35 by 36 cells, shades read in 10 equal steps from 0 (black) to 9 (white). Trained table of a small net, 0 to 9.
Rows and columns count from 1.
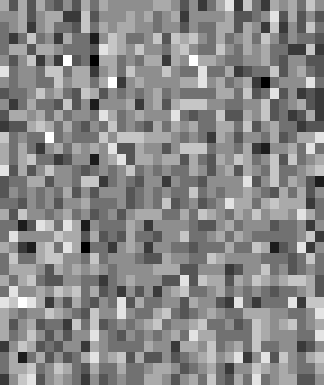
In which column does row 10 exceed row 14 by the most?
30
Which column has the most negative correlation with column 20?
32
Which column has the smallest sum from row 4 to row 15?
11
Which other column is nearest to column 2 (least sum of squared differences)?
7
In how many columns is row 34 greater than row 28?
16
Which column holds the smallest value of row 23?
10
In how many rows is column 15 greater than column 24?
14
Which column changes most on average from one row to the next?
35
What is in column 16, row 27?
3
